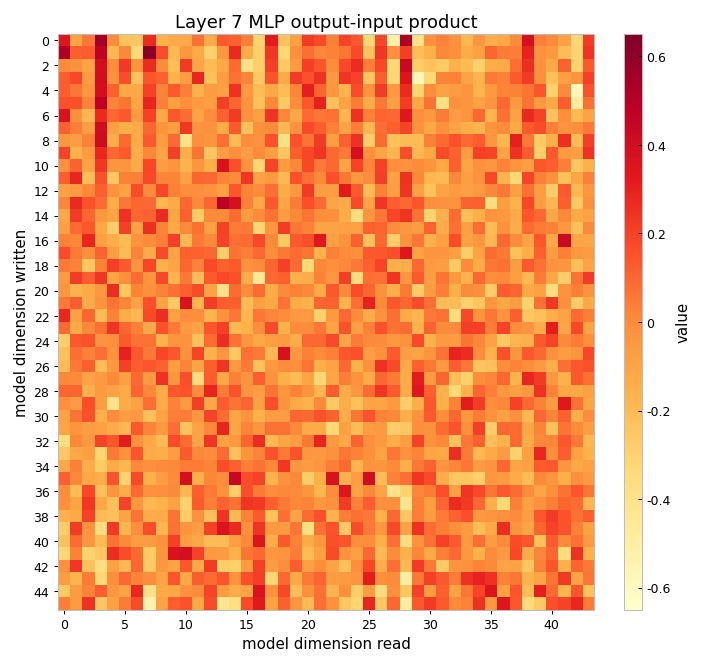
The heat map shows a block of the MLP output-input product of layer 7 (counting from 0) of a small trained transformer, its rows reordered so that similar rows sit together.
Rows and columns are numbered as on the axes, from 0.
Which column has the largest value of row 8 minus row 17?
37
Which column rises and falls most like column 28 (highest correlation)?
3
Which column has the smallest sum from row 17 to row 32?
32
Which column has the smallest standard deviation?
19
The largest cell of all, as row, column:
1, 7
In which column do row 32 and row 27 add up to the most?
29
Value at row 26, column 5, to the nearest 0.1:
0.2
